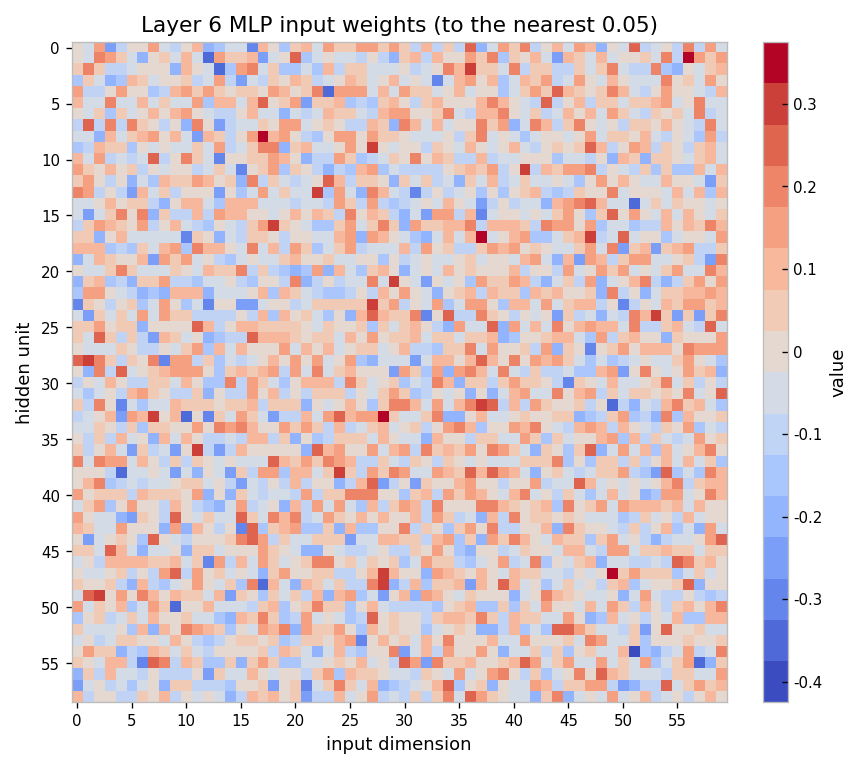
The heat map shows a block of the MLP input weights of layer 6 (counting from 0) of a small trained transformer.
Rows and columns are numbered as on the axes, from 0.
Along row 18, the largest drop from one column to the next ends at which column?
50
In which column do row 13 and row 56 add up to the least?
31
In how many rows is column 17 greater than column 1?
28
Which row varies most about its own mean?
33
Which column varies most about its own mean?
37
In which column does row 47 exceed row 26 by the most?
49
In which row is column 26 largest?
40
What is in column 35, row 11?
0.05
